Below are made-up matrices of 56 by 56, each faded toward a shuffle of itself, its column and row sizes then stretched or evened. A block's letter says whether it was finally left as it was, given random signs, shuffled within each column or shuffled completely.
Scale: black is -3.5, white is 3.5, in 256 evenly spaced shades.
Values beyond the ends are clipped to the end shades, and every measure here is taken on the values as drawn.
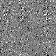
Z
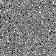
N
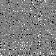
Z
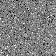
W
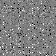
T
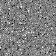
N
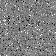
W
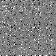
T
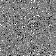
T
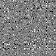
Z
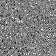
W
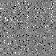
Z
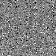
N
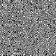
Z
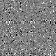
Z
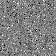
W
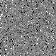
N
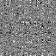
Z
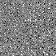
T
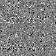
T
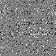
T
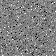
W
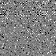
Z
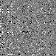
T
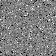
W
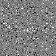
Z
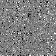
T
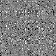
Z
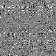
Z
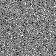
W
